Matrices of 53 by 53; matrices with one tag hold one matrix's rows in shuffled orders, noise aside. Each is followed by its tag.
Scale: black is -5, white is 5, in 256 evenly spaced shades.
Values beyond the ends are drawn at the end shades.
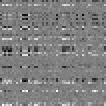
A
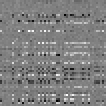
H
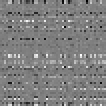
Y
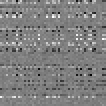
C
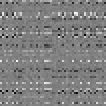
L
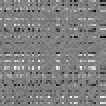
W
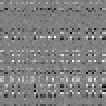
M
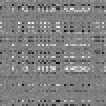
H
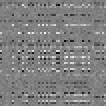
H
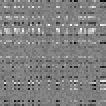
W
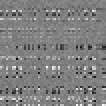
C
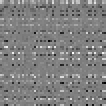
M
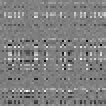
Y
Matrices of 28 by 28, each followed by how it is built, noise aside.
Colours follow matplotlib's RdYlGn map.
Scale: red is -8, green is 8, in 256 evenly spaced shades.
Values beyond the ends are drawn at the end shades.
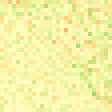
upper triangular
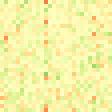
uneven columns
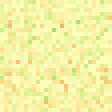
repeating columns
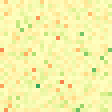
sparse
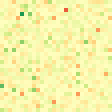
sparse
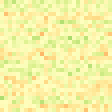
blocks
